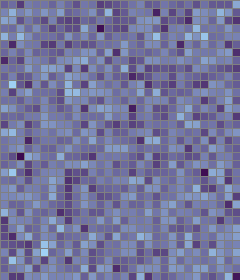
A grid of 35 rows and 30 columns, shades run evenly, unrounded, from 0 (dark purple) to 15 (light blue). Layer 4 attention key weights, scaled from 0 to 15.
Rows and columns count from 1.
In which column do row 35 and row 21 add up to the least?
30
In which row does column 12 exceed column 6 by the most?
11
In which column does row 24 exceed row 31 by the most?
25
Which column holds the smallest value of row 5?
18
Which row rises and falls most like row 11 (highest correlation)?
22
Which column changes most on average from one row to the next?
2
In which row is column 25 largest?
4
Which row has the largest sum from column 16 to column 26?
5
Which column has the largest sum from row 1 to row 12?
26
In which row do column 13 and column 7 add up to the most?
28
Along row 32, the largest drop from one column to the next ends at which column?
7
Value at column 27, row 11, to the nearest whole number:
10
